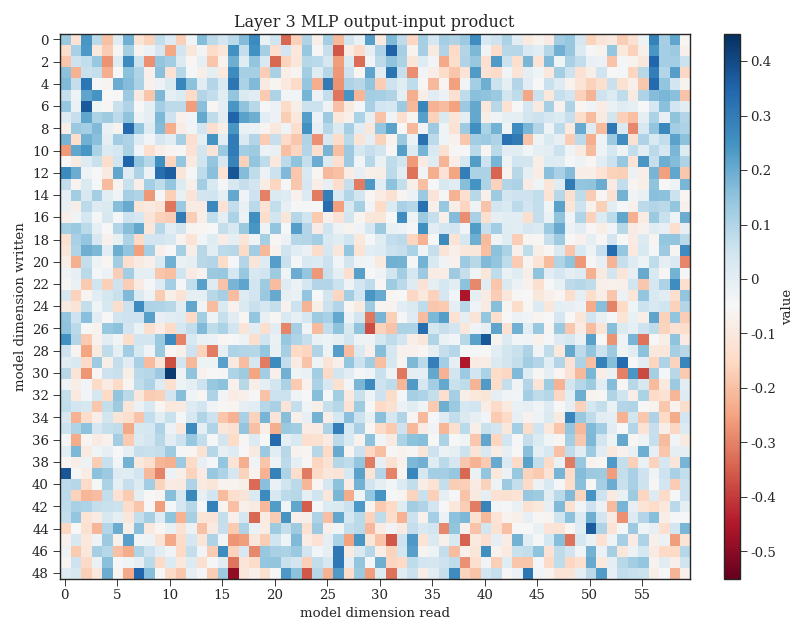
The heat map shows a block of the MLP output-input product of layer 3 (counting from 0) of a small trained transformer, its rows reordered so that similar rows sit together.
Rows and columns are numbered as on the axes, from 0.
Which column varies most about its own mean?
16
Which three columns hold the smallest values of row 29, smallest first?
38, 10, 19
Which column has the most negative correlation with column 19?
53
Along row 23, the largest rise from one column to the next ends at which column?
39
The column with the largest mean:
56
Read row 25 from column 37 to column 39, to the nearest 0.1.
-0.1 0 -0.1
